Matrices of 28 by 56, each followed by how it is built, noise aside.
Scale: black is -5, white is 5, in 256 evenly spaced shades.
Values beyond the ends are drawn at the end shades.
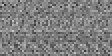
repeating columns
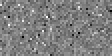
sparse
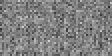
blocks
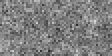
smooth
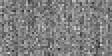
blocks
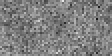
smooth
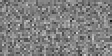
repeating columns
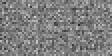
blocks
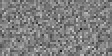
repeating columns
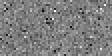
sparse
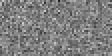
noise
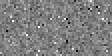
sparse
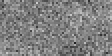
smooth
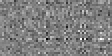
low rank
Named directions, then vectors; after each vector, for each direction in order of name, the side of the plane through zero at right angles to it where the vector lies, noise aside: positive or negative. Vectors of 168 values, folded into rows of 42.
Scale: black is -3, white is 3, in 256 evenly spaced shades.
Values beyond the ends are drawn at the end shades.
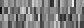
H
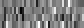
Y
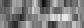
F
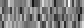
negative, negative, positive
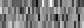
negative, negative, positive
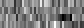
negative, positive, positive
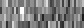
negative, positive, negative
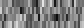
negative, negative, positive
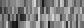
positive, positive, positive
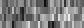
positive, negative, positive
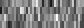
positive, positive, negative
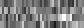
positive, negative, negative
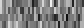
negative, negative, positive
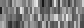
positive, positive, negative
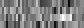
positive, negative, negative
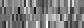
positive, positive, positive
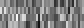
negative, negative, negative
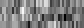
negative, positive, negative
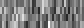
negative, negative, negative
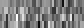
negative, negative, negative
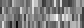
positive, positive, negative
